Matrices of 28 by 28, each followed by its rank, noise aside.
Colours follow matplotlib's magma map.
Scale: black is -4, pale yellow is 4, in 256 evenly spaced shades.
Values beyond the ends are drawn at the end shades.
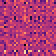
four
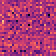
six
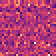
five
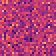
six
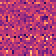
five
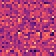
four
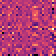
four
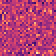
seven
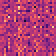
six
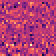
four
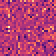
seven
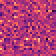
seven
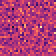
seven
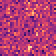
six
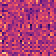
four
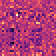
five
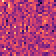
six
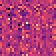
six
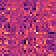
four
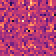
five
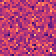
seven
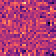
five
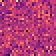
six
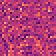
six
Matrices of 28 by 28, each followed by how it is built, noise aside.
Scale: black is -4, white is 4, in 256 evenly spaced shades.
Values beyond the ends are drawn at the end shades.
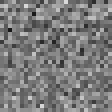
repeating columns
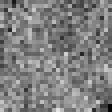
smooth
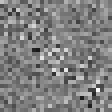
banded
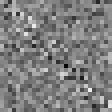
banded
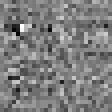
low rank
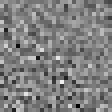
lower triangular
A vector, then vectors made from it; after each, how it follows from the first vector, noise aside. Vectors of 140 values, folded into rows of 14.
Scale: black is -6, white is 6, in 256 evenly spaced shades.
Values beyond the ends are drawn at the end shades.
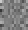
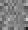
reversed, negated.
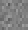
wrapped around, shrunk.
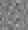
wrapped around, shrunk.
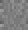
negated, shrunk.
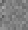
wrapped around, shrunk.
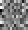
scaled up.
